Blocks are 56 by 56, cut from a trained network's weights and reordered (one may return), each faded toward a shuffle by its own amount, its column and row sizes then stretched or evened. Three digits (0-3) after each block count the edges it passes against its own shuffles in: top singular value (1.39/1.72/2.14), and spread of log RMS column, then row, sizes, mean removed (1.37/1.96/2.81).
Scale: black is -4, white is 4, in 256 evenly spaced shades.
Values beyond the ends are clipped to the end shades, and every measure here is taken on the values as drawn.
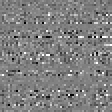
1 1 3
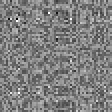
3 2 1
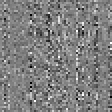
2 3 0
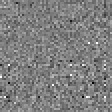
1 1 1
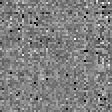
0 2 1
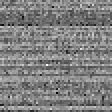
3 1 1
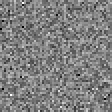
0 1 0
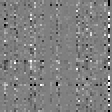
2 3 1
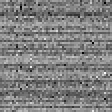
3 0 0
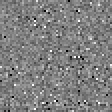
0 0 1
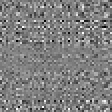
3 2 3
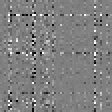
2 3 2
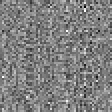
2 2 0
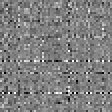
3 2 2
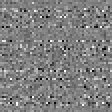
2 1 3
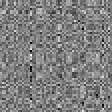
3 2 0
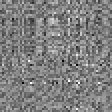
3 2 2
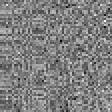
3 0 0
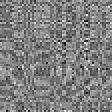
3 1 1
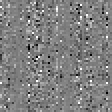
0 3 0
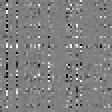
2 3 2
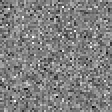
0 0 0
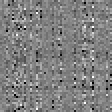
1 3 0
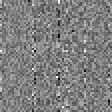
2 2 0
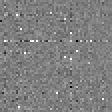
1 1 1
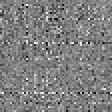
2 2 2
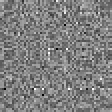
3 0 1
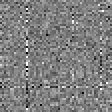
2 1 0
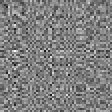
3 1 1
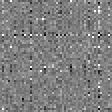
2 2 1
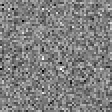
1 1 0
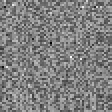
3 0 0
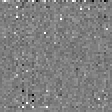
1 1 1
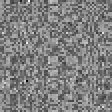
3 0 0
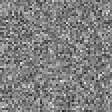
2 0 0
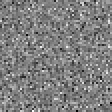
0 0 0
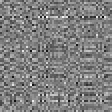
3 1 2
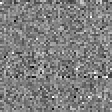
0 0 2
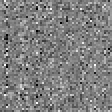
0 2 1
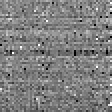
2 2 0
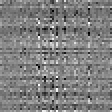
3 3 0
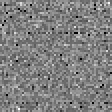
0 0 2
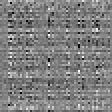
3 3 0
